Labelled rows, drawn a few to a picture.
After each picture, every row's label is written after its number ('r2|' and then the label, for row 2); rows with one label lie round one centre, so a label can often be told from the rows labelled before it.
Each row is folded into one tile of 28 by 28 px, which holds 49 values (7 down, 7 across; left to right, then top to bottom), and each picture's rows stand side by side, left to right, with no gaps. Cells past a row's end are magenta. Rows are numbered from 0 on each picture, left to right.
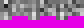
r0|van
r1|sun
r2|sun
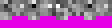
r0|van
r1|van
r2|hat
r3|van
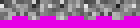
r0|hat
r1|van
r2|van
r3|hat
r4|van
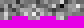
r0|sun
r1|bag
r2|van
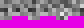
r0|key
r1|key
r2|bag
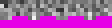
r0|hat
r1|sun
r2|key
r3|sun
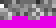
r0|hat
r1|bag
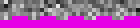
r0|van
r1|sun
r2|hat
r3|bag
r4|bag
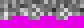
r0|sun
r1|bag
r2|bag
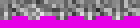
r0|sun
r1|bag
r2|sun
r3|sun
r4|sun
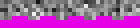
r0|key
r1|bag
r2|sun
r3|hat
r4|key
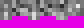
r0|sun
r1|sun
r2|van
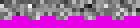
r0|hat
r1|hat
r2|bag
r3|van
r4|bag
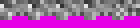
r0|hat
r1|hat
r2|hat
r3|hat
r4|bag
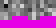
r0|van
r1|sun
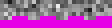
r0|bag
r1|van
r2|hat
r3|key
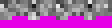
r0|hat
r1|van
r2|hat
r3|van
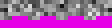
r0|key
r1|hat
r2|van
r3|bag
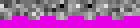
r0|hat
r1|bag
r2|van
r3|van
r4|key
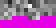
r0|bag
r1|hat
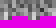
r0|sun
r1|sun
